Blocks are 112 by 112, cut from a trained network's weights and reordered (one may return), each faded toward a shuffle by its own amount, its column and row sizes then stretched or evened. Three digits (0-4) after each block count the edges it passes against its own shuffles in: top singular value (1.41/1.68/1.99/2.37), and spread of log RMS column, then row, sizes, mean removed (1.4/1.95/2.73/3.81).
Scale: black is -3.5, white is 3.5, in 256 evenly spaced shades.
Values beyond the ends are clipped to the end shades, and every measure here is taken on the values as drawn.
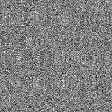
3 0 0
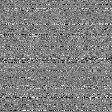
3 1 4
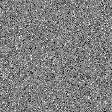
1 1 0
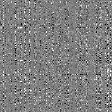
2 4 2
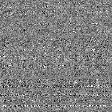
1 2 3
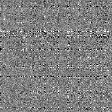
3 3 3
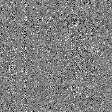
0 3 1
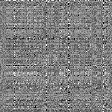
4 3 2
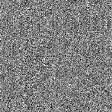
1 2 0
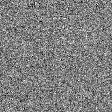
0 0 1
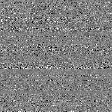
0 1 4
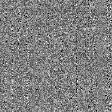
1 3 0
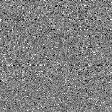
1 0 2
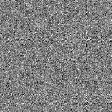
3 1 1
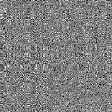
4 2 2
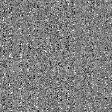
0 3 0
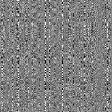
4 4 0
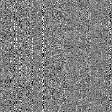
2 4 0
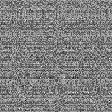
4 0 1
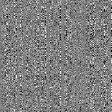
3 4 0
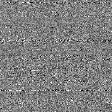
0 1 3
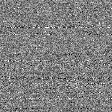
1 0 3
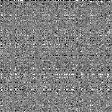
3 3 3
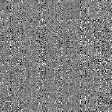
1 4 2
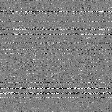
4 0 4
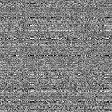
4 0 3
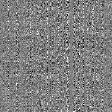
1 4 0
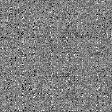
0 3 2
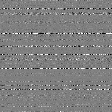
4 0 4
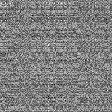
4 1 1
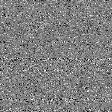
0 0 3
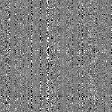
3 4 2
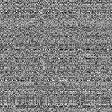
4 0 3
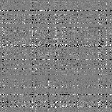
2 3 4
